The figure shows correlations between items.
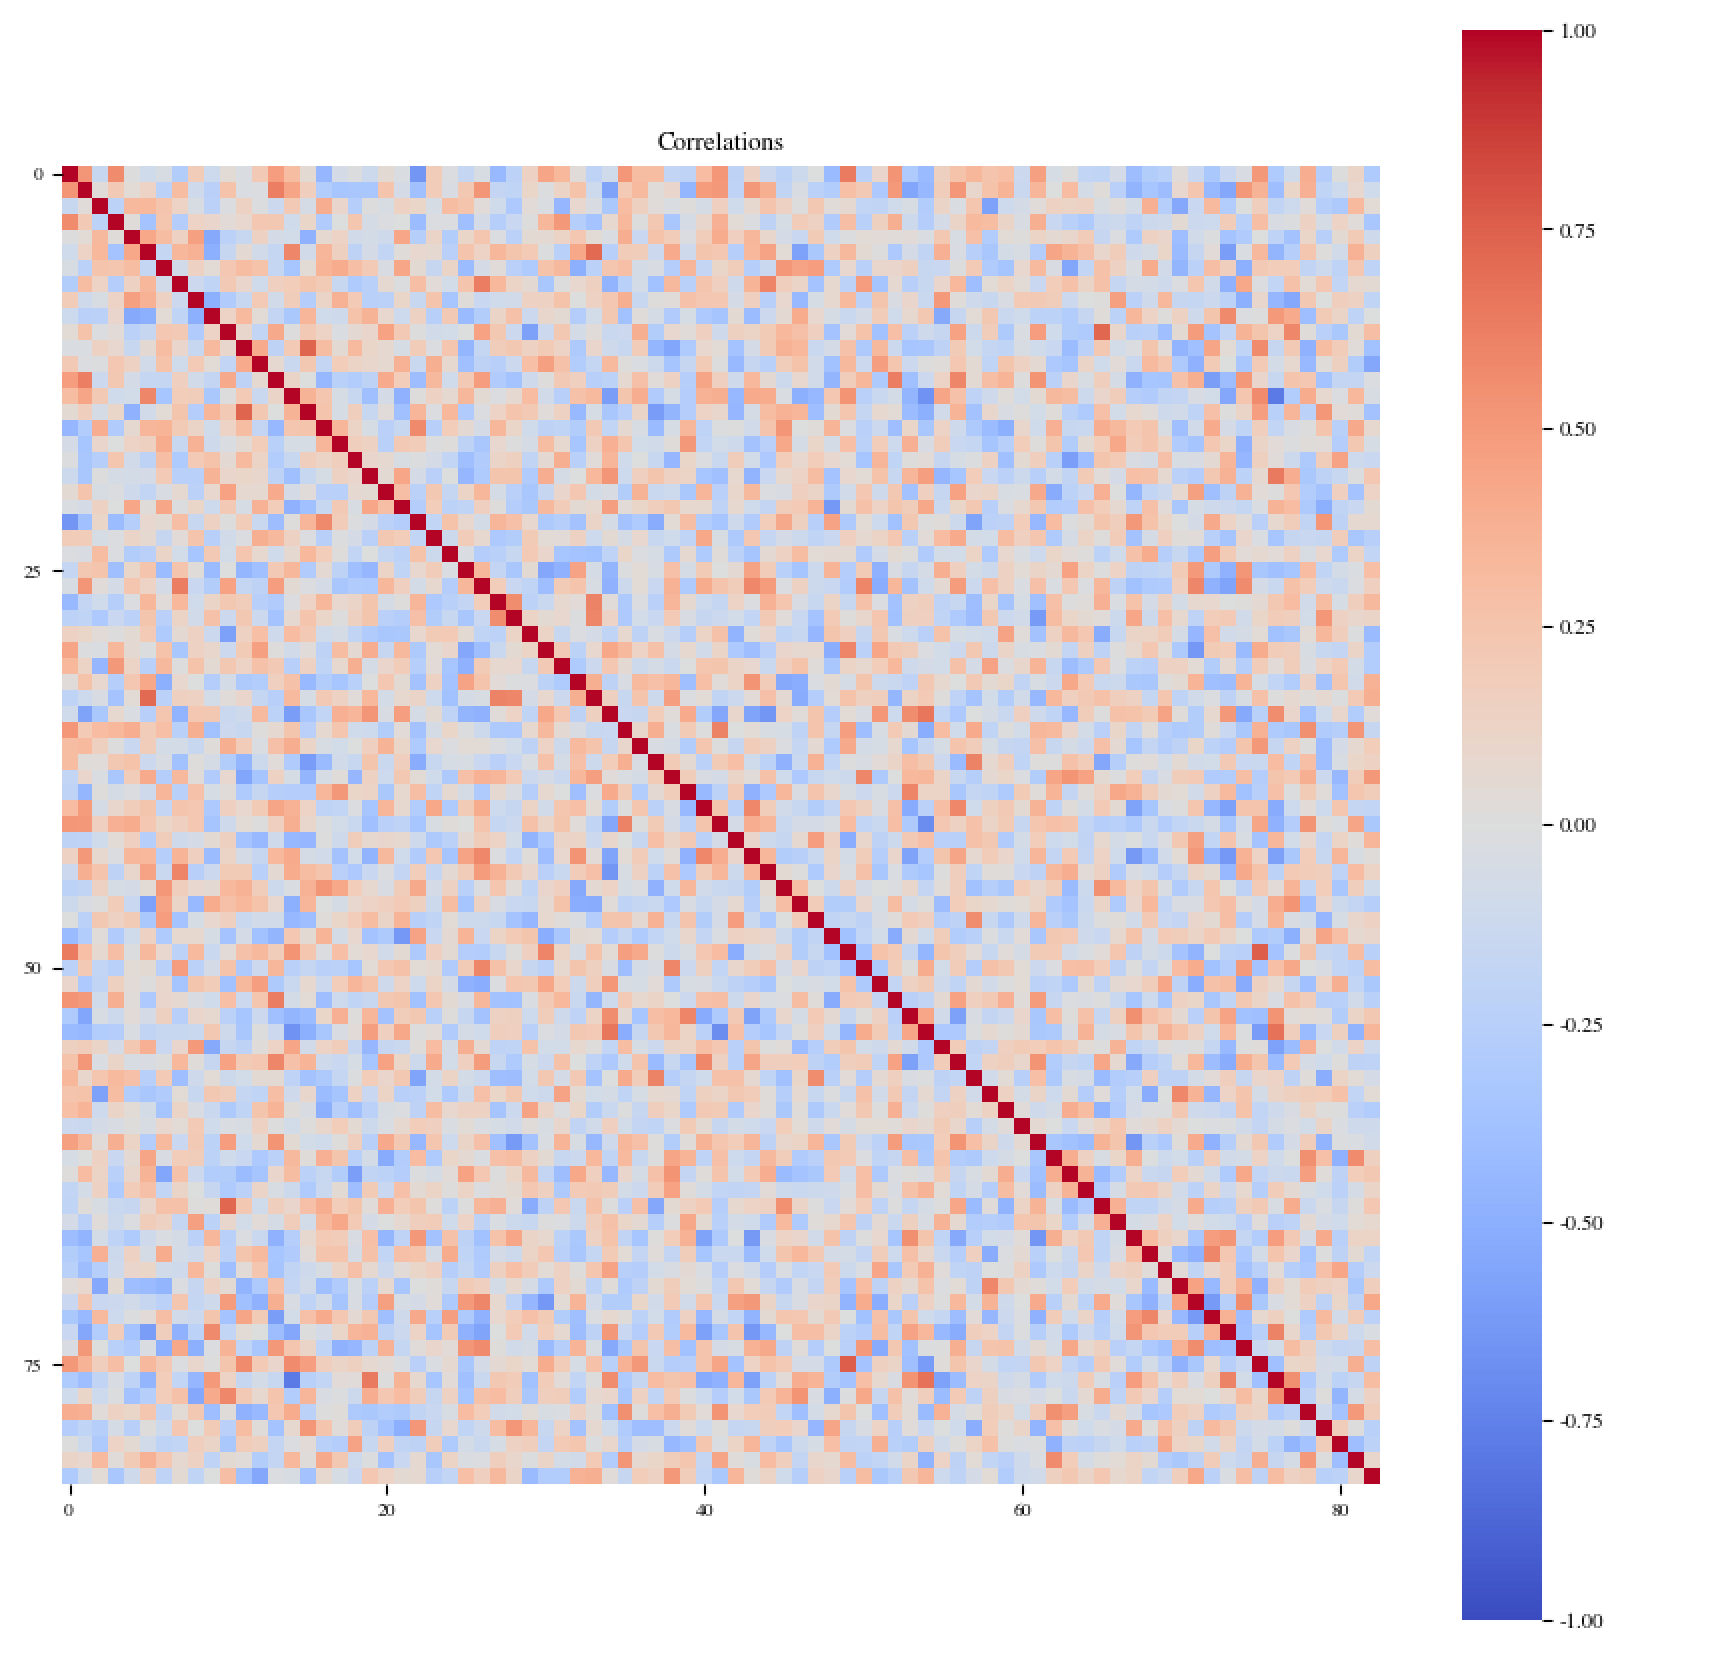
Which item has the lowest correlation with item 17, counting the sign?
74
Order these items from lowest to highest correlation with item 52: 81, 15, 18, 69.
69, 18, 81, 15
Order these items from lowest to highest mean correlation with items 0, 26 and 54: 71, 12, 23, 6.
6, 12, 23, 71
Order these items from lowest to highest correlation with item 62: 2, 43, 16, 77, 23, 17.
23, 43, 77, 2, 17, 16
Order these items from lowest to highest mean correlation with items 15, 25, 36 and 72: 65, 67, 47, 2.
47, 67, 65, 2
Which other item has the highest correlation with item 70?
58
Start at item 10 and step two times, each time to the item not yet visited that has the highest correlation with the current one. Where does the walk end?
45
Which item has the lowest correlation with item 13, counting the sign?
72
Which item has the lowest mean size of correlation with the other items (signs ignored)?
60
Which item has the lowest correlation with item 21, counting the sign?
48
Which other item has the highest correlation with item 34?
54
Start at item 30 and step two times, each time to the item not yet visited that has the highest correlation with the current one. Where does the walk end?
75
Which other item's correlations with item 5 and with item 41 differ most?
33
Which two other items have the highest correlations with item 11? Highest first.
15, 75
